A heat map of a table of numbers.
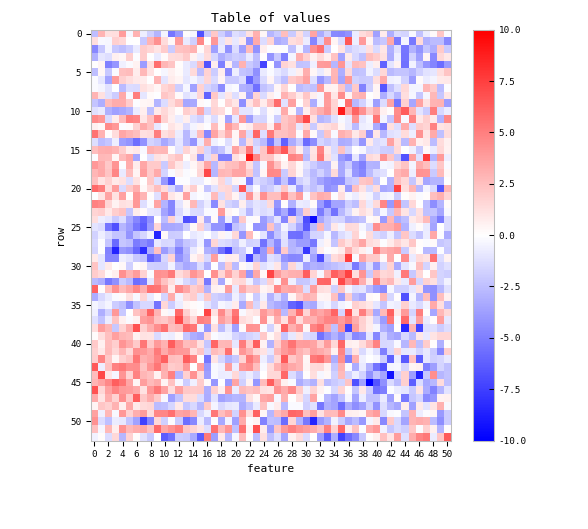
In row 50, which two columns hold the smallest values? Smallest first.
31, 7
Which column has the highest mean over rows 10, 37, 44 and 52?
44
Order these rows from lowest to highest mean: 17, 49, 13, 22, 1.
22, 1, 17, 13, 49
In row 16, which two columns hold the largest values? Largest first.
22, 47
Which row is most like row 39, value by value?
48
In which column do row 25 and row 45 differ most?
3
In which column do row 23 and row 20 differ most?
21
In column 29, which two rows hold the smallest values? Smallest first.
35, 26
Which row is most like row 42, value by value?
38
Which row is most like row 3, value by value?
34
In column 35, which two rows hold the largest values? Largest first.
10, 32
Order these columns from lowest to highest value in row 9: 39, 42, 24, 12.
39, 24, 12, 42
